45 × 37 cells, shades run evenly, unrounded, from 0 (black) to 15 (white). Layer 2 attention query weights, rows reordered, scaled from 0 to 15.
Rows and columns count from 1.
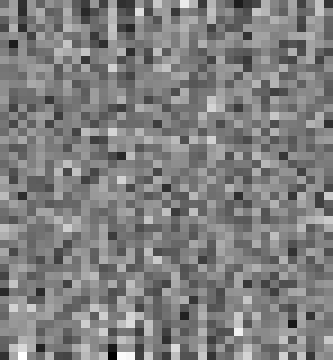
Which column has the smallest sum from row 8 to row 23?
2
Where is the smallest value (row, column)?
45, 13
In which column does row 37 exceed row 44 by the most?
16
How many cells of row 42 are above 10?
4
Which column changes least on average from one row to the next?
25
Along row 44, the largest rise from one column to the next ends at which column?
14
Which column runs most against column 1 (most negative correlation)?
6
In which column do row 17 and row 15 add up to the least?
7
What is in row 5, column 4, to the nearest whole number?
4
